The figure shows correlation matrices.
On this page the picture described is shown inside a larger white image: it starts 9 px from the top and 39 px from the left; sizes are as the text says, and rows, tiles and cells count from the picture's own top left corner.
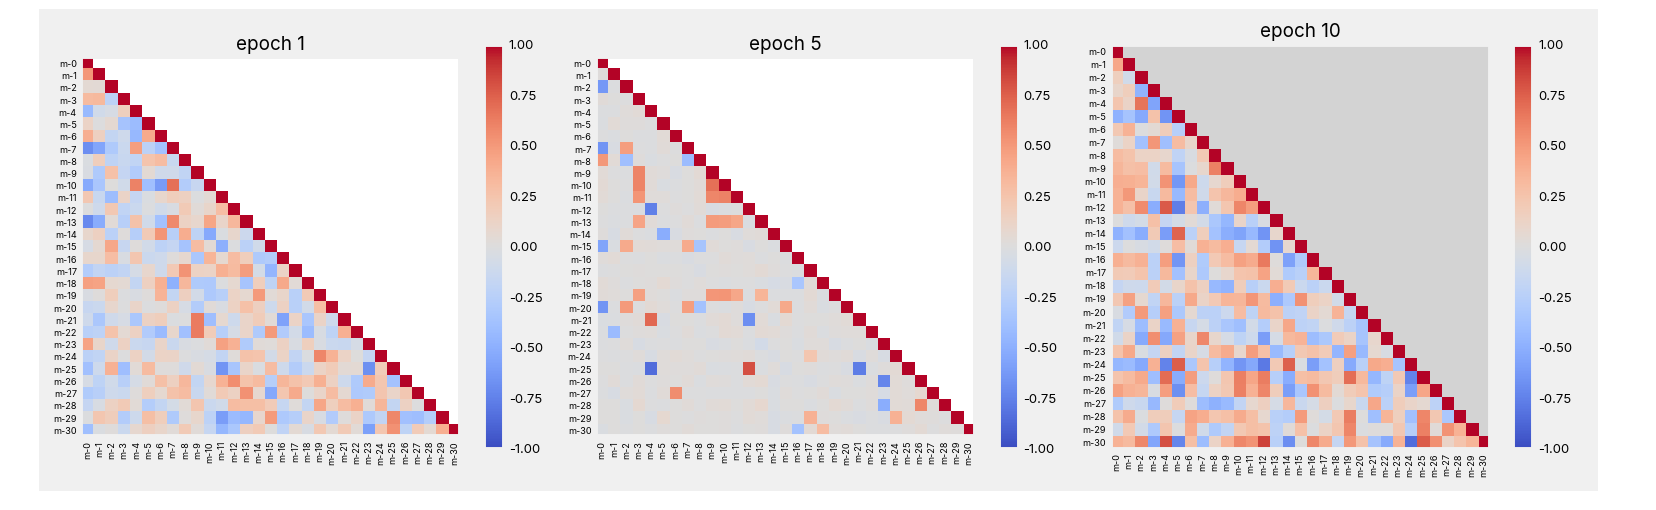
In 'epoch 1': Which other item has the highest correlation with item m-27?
m-13
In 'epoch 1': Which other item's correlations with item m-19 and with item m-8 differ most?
m-17
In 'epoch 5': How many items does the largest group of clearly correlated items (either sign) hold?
6
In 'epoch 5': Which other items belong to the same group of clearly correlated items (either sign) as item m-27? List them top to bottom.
m-6
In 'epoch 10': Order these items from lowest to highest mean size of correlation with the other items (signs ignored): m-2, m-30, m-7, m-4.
m-7, m-2, m-4, m-30
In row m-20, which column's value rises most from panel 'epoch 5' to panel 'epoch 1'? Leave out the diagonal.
m-0
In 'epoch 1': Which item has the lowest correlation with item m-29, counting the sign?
m-11
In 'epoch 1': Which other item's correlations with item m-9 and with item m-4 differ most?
m-21
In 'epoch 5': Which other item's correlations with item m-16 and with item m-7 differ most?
m-0
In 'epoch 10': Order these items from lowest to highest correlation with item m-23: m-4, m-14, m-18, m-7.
m-18, m-14, m-7, m-4
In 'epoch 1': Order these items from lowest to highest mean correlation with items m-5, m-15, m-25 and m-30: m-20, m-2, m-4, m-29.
m-4, m-20, m-2, m-29
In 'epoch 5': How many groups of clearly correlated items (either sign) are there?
9
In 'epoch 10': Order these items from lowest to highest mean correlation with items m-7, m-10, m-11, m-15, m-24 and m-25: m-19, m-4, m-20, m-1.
m-20, m-4, m-1, m-19
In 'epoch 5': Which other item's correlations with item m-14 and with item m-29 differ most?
m-5
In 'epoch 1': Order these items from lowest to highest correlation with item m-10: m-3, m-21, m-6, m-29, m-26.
m-6, m-21, m-29, m-3, m-26
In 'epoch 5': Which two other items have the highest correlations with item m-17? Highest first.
m-29, m-24
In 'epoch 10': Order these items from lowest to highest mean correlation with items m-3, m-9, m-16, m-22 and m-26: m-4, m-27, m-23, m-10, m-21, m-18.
m-27, m-21, m-18, m-4, m-23, m-10
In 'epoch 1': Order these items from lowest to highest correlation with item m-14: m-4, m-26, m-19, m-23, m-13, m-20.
m-4, m-13, m-23, m-20, m-26, m-19
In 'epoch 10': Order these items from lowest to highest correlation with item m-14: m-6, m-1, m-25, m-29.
m-25, m-1, m-6, m-29
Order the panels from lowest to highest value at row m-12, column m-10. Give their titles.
epoch 5, epoch 1, epoch 10
